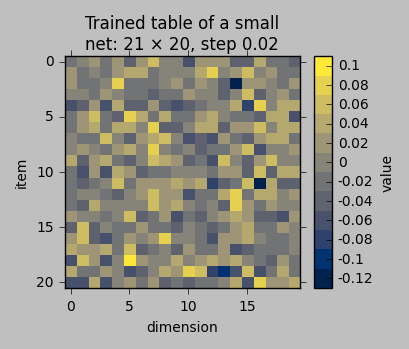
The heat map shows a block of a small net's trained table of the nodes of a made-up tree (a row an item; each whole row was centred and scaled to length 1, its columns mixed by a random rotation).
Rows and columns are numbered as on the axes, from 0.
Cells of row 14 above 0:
7
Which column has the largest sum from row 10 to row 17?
14
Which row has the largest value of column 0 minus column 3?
16
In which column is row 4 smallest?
15
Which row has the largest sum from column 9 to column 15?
1
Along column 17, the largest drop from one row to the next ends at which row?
10
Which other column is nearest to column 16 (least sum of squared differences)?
19
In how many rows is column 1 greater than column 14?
8
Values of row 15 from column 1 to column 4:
0.06 -0.04 0 -0.02
